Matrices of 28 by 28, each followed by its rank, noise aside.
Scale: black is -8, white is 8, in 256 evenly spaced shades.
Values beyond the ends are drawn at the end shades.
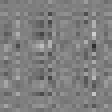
two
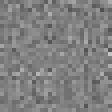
six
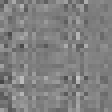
three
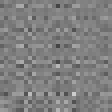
two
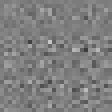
four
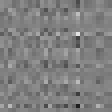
two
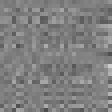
three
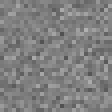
eight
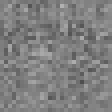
six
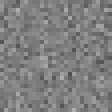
eight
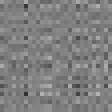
two
